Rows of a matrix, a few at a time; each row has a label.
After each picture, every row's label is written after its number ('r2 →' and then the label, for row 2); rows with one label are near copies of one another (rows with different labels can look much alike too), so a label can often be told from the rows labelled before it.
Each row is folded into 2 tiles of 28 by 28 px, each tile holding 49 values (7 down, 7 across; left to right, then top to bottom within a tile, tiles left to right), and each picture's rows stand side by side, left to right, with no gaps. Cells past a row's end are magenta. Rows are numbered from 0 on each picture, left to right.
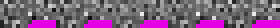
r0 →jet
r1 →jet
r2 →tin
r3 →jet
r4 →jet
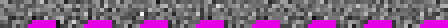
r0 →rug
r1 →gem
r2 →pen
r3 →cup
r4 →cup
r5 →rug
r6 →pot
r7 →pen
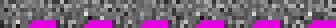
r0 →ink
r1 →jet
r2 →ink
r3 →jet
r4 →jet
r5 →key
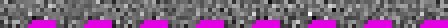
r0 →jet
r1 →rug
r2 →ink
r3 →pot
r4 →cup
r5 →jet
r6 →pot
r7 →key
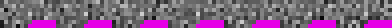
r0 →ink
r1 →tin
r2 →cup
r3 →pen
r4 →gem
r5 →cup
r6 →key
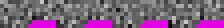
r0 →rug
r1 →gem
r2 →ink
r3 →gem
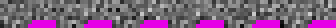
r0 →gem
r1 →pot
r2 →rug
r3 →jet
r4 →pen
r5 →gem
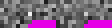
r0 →pen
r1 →jet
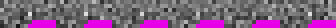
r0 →pen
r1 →jet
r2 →pen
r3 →pen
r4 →rug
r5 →tin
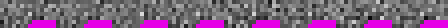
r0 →cup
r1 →cup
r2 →tin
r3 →ink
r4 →key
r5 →tin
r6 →rug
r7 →rug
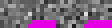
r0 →cup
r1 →pen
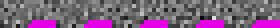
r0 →ink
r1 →pen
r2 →pot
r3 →rug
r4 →rug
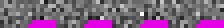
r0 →cup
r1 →rug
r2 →tin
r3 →jet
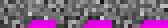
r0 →jet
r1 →rug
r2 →jet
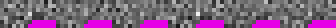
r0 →key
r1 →pot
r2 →ink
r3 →key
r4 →rug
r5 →key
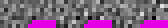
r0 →pot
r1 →rug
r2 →cup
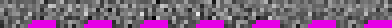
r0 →cup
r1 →pot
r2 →cup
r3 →tin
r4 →rug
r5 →pen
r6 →pot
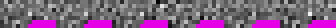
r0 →jet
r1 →pot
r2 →cup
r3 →gem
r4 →pen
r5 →jet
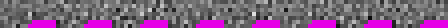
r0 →pen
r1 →gem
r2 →pot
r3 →ink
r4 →tin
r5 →tin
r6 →gem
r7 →ink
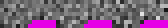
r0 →ink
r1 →gem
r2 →jet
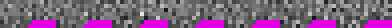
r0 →tin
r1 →cup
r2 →jet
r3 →cup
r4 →ink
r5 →jet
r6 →key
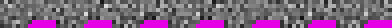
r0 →jet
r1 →cup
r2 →key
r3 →cup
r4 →ink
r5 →key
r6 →key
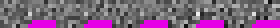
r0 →pen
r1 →pot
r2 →ink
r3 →pen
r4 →cup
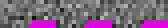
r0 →rug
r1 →ink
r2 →ink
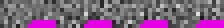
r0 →ink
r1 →key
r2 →gem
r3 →tin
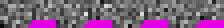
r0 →gem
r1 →cup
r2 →pen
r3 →rug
